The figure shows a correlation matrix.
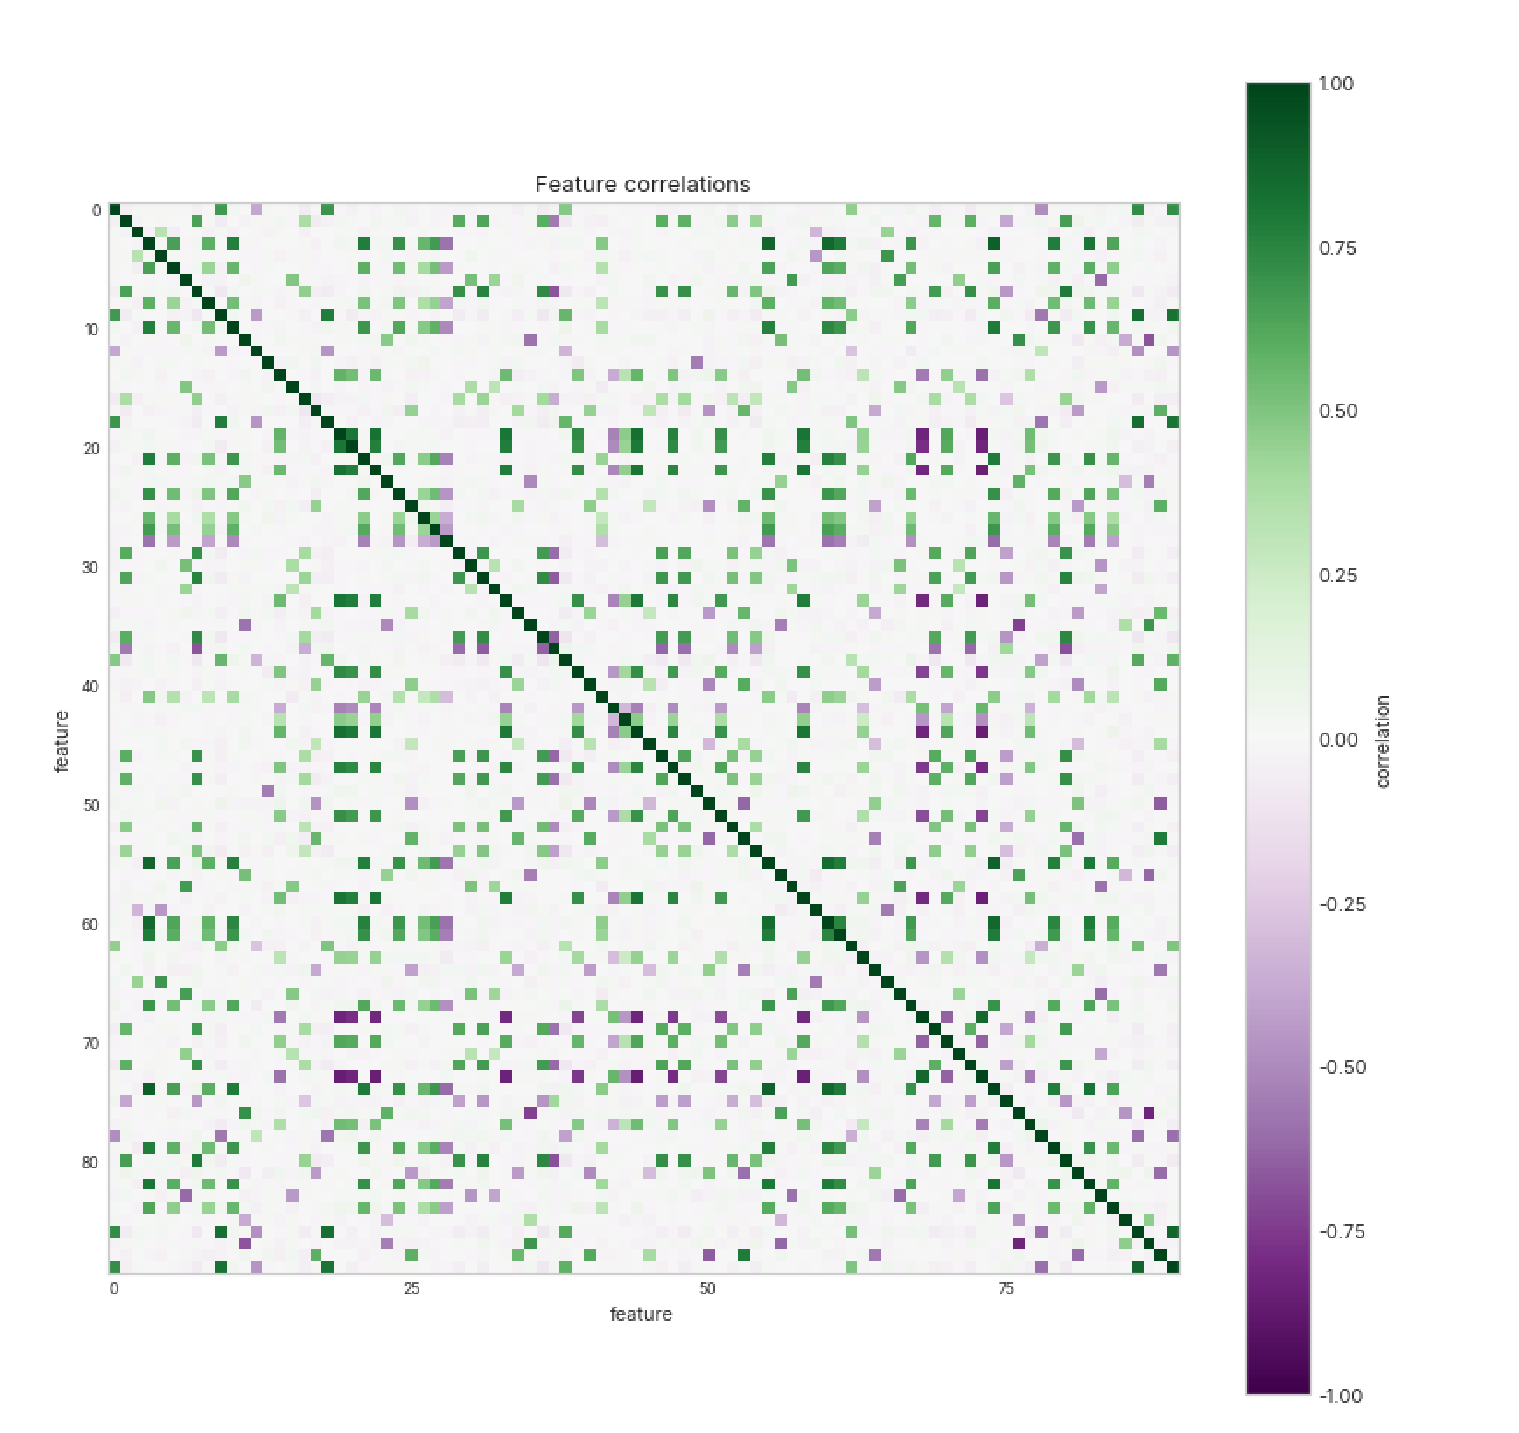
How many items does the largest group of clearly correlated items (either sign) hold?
18
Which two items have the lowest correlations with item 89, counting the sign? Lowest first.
78, 12
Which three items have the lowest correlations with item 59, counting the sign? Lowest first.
65, 4, 2
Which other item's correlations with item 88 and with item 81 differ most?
53
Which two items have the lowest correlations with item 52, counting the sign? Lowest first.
37, 75
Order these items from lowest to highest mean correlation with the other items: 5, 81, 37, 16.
37, 81, 16, 5
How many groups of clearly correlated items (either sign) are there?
9
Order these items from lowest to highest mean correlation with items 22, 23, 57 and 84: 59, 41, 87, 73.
73, 87, 59, 41
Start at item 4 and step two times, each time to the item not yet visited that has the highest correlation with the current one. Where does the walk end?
2
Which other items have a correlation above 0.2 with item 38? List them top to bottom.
0, 9, 18, 62, 86, 89
